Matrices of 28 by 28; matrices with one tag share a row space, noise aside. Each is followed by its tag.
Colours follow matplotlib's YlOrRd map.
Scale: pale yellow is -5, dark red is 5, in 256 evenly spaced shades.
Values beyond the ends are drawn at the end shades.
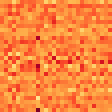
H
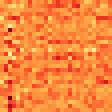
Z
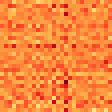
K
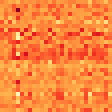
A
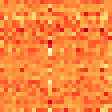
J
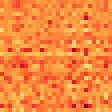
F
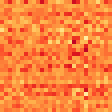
F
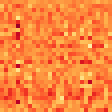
A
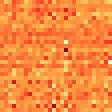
K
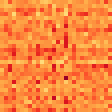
K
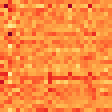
Z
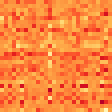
J
